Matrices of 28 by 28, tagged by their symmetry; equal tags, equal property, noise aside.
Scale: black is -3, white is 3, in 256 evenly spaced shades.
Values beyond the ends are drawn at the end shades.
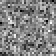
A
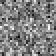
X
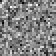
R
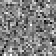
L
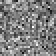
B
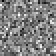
A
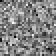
R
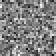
A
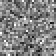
L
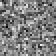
B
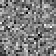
R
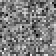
L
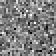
L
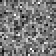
R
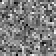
R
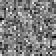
A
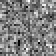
L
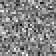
A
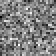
L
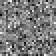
A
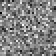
R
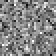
R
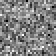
A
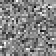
L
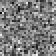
A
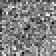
R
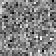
R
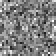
X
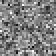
A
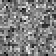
A
